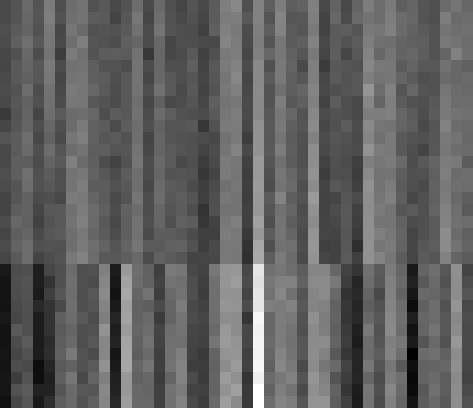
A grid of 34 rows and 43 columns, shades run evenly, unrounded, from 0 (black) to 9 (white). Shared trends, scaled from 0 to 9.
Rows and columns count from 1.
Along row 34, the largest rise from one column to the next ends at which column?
24
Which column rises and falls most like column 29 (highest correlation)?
6
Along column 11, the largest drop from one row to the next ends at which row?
23
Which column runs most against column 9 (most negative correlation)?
31
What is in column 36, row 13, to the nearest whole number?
4
